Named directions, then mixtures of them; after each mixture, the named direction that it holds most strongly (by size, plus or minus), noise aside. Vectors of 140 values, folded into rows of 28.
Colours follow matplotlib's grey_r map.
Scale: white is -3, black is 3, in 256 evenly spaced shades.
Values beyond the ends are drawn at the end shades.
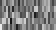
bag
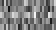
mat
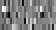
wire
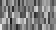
bag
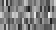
mat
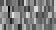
mat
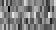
mat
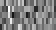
mat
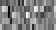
wire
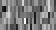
wire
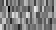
mat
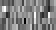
wire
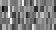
wire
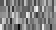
bag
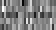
wire
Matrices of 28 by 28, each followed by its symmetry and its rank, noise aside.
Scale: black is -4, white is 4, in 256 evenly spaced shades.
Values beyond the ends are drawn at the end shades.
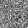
symmetric, rank six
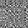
no symmetry, rank four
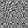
no symmetry, rank four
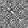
symmetric, rank six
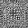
symmetric, rank six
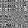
antisymmetric, rank four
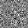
antisymmetric, rank four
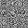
no symmetry, rank six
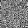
no symmetry, rank six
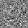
no symmetry, rank six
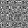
no symmetry, rank four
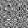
antisymmetric, rank four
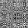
no symmetry, rank four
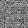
no symmetry, rank six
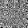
no symmetry, rank six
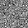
symmetric, rank six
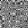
no symmetry, rank four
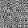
antisymmetric, rank four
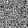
no symmetry, rank six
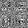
antisymmetric, rank four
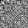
symmetric, rank six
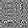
no symmetry, rank four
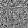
no symmetry, rank six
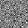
symmetric, rank six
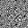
symmetric, rank six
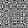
antisymmetric, rank four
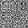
no symmetry, rank four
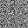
no symmetry, rank six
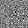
no symmetry, rank six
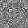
symmetric, rank six
